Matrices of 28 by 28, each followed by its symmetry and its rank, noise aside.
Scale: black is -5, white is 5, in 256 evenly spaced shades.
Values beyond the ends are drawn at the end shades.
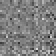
antisymmetric, rank four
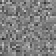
antisymmetric, rank six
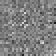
symmetric, rank four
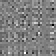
antisymmetric, rank four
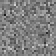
antisymmetric, rank six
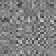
symmetric, rank four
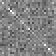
symmetric, rank six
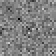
symmetric, rank six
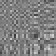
symmetric, rank three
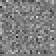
antisymmetric, rank six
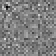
symmetric, rank six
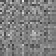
no symmetry, rank three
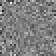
antisymmetric, rank four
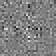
antisymmetric, rank six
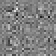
no symmetry, rank four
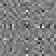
no symmetry, rank four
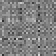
no symmetry, rank four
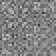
symmetric, rank six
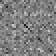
symmetric, rank six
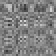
no symmetry, rank three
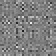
antisymmetric, rank four
